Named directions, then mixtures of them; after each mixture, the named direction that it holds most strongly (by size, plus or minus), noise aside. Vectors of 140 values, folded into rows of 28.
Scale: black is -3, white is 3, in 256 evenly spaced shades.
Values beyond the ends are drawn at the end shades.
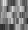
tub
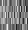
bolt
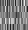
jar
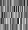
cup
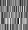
cup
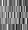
bolt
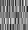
jar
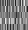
jar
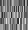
cup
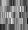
tub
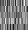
jar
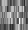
tub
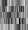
tub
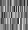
cup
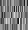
cup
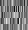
cup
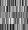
jar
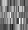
tub
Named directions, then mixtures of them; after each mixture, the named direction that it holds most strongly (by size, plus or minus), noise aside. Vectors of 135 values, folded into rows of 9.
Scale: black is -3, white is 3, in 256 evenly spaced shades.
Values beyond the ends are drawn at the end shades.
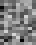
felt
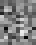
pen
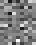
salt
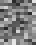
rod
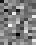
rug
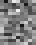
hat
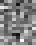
felt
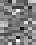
salt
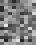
felt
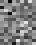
salt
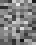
rod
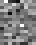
hat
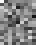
rug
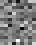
salt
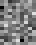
felt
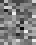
rug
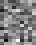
felt
